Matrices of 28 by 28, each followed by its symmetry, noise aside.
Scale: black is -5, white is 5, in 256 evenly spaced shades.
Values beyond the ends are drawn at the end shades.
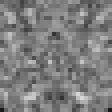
mirrored left to right.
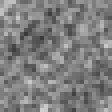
symmetric.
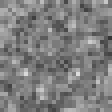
symmetric.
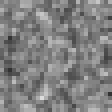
mirrored top to bottom.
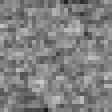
same after a half turn.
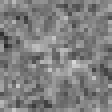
same after a half turn.
